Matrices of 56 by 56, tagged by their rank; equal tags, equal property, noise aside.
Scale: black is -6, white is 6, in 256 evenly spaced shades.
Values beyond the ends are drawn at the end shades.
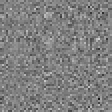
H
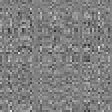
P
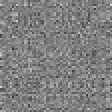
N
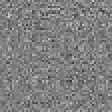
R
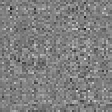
H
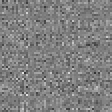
R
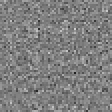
N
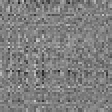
P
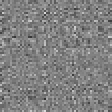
R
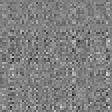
P
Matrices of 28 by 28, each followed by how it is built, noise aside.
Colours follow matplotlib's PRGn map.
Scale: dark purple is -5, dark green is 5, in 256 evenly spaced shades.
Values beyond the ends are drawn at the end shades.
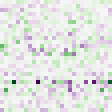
uneven rows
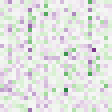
uneven columns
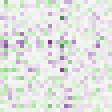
low rank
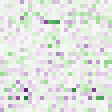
uneven rows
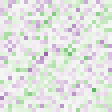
Hankel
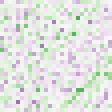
Hankel
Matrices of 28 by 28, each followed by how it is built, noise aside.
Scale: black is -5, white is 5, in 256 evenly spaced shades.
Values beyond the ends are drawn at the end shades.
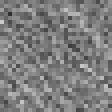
Toeplitz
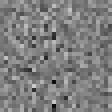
uneven columns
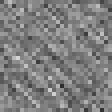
Toeplitz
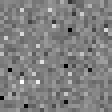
sparse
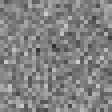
noise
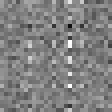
low rank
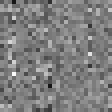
uneven columns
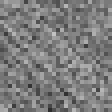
Toeplitz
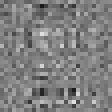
low rank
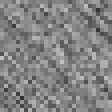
Toeplitz
